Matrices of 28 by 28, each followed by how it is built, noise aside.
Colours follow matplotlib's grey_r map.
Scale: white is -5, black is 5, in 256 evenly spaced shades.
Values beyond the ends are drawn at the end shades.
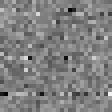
uneven rows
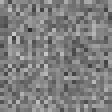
blocks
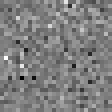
sparse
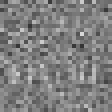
blocks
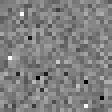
sparse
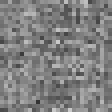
blocks
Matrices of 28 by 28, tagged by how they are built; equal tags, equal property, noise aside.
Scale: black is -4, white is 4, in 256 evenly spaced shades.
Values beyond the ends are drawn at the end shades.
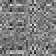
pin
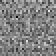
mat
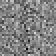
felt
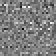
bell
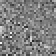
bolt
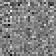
pin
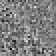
bolt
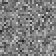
felt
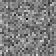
felt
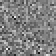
bolt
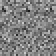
mat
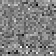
bell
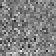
bolt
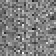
felt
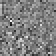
bolt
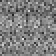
mat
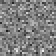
mat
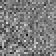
bolt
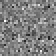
bell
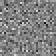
pin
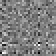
pin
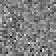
bolt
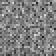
mat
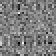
pin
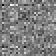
pin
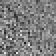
bolt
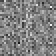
felt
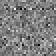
bell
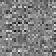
pin
